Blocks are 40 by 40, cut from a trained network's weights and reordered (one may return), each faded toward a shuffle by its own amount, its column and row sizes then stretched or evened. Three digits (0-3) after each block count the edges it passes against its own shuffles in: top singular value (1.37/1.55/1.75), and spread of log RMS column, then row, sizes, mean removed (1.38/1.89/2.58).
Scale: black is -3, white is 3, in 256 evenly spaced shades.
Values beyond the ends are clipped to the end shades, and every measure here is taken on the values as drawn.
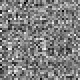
2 0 0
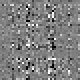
0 3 2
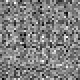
2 1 0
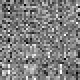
3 2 0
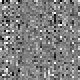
0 3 2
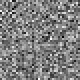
3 0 1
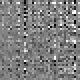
3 3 2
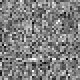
3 1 0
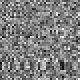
3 0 1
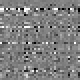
3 1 3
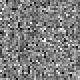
0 0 0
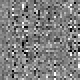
2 3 0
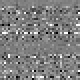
0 1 3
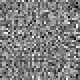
2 0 0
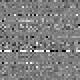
3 0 3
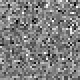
0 0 1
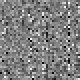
1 2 0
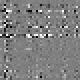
2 2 3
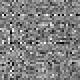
2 1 2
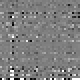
3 1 3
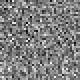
2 0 0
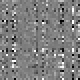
3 3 2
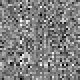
1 2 1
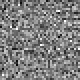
1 0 0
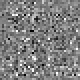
1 1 2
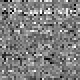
2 1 3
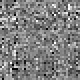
1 2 1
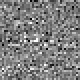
2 1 1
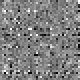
1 2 2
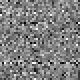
1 1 1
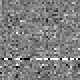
3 0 2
